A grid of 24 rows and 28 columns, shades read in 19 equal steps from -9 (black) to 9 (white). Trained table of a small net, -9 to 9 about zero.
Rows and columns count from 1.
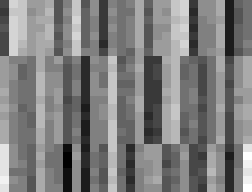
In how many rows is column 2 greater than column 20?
11
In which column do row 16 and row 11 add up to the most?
13
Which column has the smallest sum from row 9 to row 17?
10
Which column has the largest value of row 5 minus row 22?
8
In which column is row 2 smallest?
26
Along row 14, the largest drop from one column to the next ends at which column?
17
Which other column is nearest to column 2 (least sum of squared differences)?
9
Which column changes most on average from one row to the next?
18
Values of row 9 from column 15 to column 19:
0 3 -5 -4 2
